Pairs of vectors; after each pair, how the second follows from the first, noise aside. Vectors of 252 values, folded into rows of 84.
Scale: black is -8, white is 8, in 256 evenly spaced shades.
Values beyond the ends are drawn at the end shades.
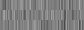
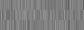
wrapped around, shrunk.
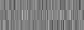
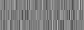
sign-scrambled.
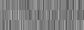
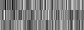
wrapped around, negated, scaled up.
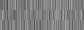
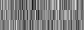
wrapped around, negated, scaled up.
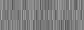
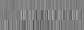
partly zeroed.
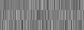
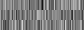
negated, scaled up.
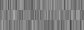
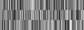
negated, scaled up.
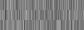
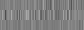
partly zeroed.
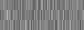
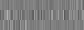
partly zeroed.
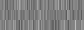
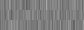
wrapped around, shrunk.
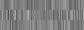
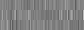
partly zeroed.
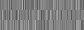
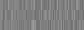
wrapped around, shrunk.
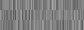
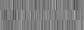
partly zeroed.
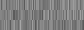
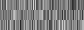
negated, scaled up.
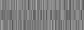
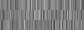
sign-scrambled.
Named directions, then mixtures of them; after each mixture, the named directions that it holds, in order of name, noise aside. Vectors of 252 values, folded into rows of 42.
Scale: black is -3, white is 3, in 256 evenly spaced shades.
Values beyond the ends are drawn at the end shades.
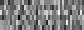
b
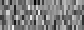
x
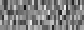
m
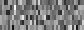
m, x.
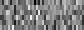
x.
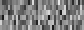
b, m.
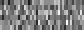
b.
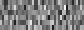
m.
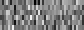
x.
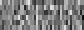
b, x.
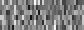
x.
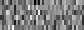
x.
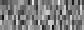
b, m.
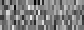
x.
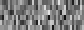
b, m.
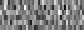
b, m.
